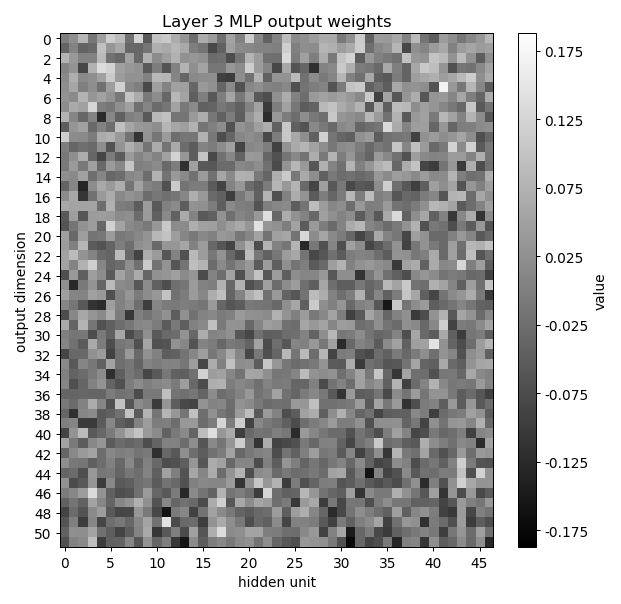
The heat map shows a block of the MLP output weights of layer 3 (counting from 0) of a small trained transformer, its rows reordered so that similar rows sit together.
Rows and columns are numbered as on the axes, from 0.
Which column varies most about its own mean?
11
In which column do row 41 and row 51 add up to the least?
31
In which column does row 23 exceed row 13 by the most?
43
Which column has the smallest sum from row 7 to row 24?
16
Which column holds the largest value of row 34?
15
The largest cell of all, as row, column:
5, 41
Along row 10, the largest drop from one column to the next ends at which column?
29
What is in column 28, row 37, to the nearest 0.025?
-0.025
